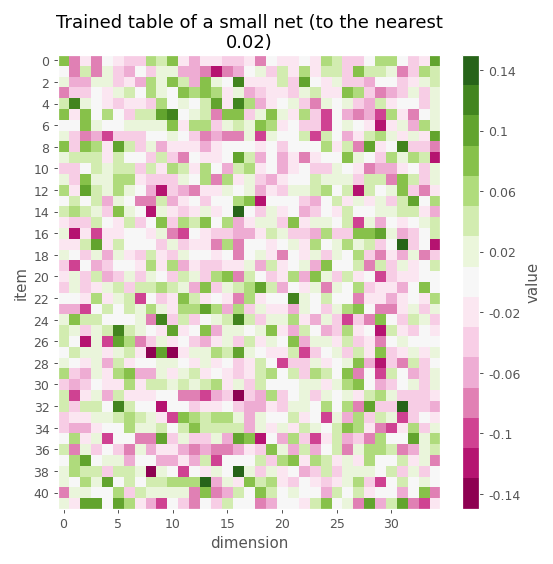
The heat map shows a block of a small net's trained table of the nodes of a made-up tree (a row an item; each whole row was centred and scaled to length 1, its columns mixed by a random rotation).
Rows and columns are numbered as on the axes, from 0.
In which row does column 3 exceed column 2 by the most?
26
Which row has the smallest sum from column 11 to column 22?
31
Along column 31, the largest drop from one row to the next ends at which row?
33
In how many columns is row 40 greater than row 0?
18
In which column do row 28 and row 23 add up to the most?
27
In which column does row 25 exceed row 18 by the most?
10
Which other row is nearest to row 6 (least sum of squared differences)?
39
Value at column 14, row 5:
-0.08
